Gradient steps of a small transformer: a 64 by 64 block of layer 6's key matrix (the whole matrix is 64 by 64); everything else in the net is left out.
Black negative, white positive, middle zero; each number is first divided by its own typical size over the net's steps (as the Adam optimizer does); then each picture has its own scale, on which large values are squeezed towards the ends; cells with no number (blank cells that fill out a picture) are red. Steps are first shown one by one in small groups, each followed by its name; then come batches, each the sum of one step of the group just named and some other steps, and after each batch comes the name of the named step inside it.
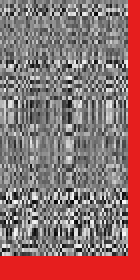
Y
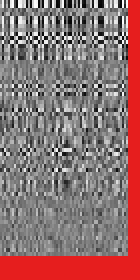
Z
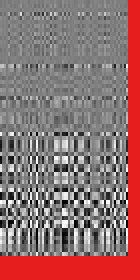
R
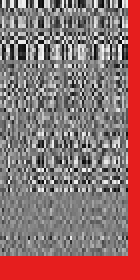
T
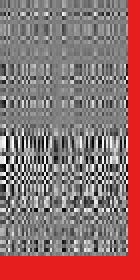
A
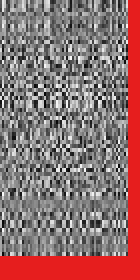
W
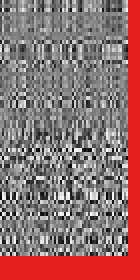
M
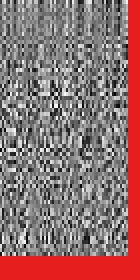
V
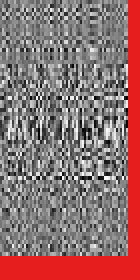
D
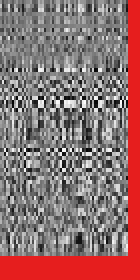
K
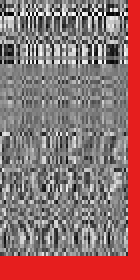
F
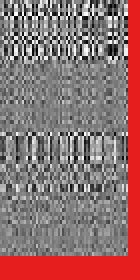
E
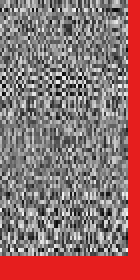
M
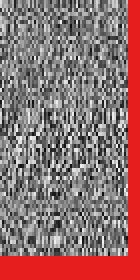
W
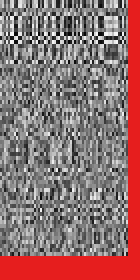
Z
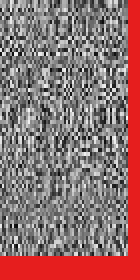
D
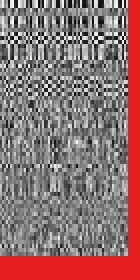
Z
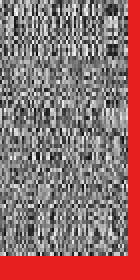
E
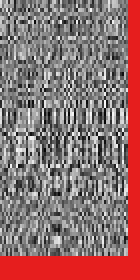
R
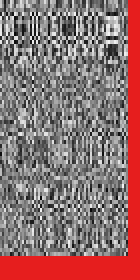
E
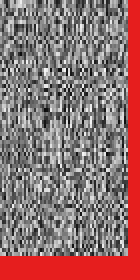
Y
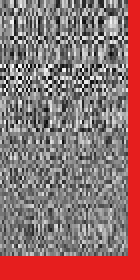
F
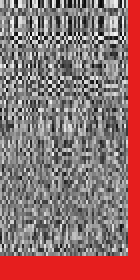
Z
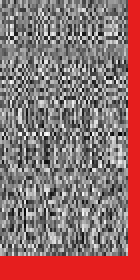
K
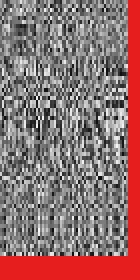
D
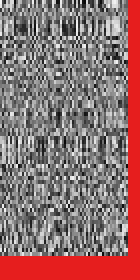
A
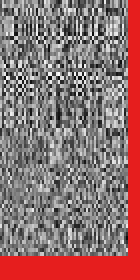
T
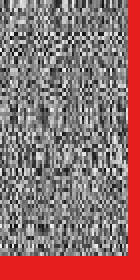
M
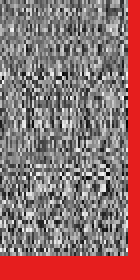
D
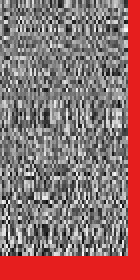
R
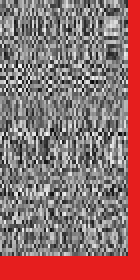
F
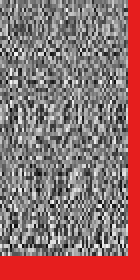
Y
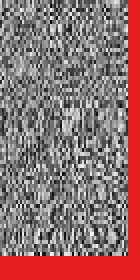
D
